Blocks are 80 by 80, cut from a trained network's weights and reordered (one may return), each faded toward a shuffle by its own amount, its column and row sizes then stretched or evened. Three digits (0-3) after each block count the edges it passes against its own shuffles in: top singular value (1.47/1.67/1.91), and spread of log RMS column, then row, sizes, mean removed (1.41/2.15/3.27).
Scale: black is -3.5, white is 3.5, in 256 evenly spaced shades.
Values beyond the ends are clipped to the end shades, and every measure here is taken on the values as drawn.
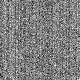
2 0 0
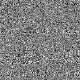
0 1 2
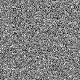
0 0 1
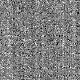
1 0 2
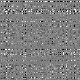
2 2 3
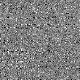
1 1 2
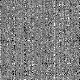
1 2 1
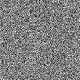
2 0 0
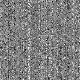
1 2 0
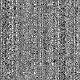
3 2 1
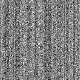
3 0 1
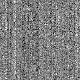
2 1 1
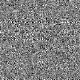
2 1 2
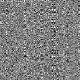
3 2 1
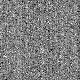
0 0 0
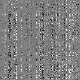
3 3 2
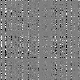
3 3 2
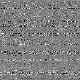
1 1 3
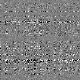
2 2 3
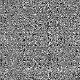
1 2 1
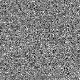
0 1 1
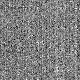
1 0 1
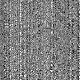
3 2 1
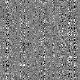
2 3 1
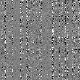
0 3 2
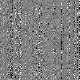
0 3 1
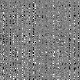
1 3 2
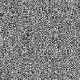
3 1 1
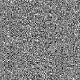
2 2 0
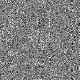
2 2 0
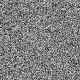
0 0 0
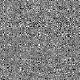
1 2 2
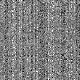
3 2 1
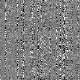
0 3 0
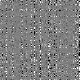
1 3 2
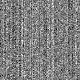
3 1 1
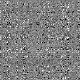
0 2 2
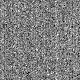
0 0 0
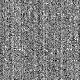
2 0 1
